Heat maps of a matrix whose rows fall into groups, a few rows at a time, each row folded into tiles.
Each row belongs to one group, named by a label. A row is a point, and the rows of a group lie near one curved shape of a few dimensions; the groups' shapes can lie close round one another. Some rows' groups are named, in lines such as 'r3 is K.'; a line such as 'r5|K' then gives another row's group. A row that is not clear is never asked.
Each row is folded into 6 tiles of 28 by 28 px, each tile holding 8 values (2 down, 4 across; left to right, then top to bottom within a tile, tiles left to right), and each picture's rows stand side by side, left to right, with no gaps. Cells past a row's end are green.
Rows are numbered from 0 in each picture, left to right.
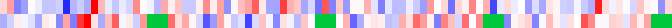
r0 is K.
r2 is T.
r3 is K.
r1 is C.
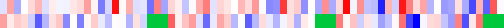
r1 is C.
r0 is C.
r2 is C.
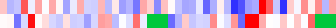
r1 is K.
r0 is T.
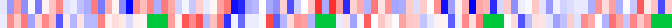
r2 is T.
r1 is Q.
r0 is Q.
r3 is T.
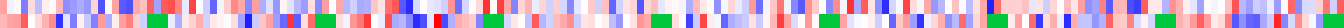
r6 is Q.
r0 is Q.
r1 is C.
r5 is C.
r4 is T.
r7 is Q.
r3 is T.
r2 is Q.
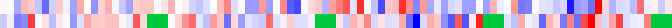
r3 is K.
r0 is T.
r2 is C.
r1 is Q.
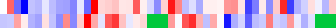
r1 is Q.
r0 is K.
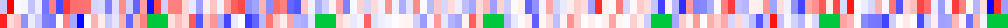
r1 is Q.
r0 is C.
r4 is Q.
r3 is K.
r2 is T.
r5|C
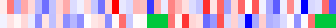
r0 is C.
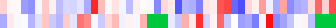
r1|Q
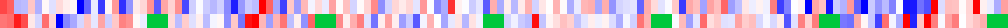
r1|K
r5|K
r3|T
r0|Q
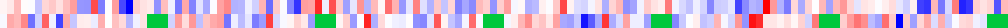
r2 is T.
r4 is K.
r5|Q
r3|Q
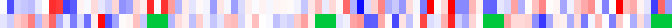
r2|K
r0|Q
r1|T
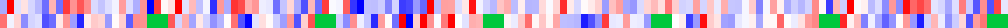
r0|C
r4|T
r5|C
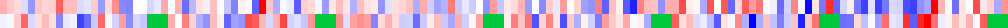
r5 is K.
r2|C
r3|Q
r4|C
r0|Q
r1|K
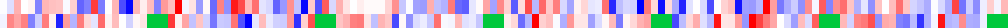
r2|Q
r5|Q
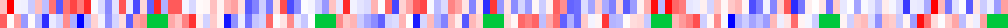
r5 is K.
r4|Q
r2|C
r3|Q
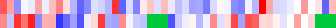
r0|Q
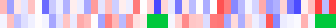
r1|Q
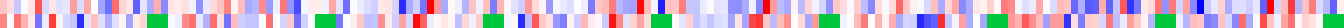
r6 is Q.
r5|Q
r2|K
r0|C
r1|Q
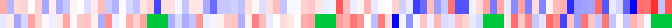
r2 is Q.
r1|T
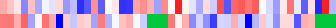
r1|C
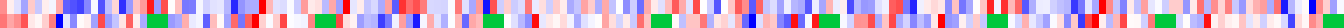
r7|T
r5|Q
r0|Q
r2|C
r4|C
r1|K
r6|K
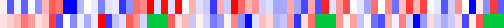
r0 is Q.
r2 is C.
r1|C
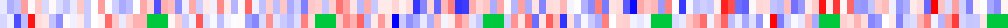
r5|K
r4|Q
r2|Q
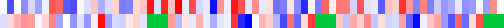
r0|Q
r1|C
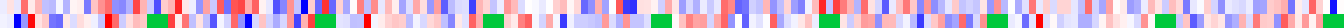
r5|C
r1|C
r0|T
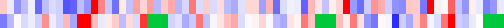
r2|K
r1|T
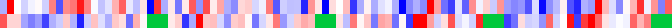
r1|T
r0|C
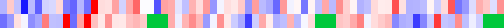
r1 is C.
